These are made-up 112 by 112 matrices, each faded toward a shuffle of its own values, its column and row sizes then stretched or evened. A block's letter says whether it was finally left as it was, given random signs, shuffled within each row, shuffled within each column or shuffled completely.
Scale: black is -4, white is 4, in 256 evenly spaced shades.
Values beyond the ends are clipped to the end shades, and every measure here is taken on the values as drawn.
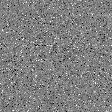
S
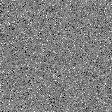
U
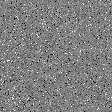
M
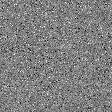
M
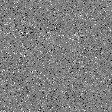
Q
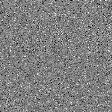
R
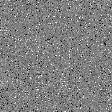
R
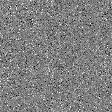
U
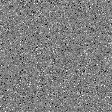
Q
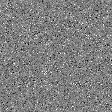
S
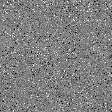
R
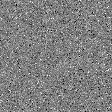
U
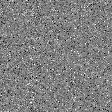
U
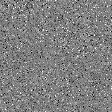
R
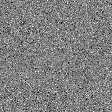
S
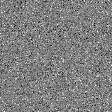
S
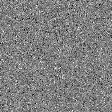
U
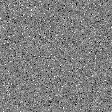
Q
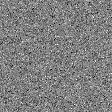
S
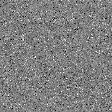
R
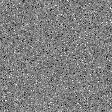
U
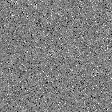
U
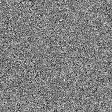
S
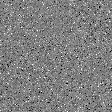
M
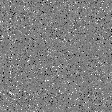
Q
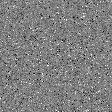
S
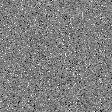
U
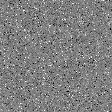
U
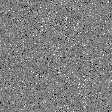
U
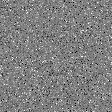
S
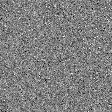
U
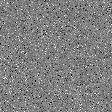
M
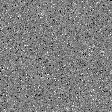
M
